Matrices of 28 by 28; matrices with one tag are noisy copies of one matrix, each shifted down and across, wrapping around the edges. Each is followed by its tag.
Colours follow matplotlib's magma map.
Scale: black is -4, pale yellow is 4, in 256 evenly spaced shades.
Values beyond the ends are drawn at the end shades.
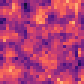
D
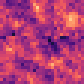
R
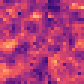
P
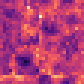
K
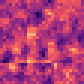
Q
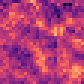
R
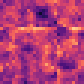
K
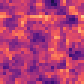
K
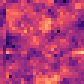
P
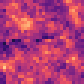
R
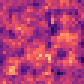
D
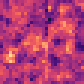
D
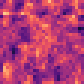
Q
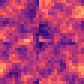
P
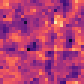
Q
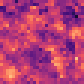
R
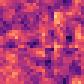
Q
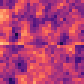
Q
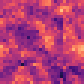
R
